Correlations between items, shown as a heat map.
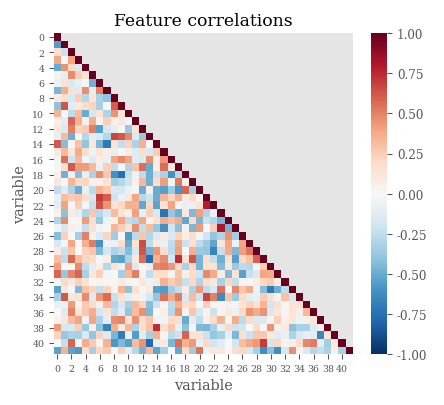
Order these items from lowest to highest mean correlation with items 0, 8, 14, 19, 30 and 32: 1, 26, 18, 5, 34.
18, 26, 1, 34, 5
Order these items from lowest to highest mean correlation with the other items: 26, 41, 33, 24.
41, 33, 26, 24
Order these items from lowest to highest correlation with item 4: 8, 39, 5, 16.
8, 39, 16, 5
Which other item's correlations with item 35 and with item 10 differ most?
40
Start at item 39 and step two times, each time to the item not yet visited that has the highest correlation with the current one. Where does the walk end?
20
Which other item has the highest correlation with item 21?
22
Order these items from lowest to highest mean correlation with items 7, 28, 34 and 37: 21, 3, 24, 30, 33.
30, 33, 3, 24, 21
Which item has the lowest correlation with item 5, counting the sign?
6
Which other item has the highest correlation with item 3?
31
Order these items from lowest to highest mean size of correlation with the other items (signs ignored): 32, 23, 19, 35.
32, 35, 19, 23
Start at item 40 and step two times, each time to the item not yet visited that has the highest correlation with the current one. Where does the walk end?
17
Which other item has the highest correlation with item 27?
12
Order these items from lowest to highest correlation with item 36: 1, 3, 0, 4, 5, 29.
1, 0, 3, 4, 5, 29
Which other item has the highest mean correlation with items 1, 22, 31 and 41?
21
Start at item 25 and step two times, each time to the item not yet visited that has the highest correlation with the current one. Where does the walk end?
33
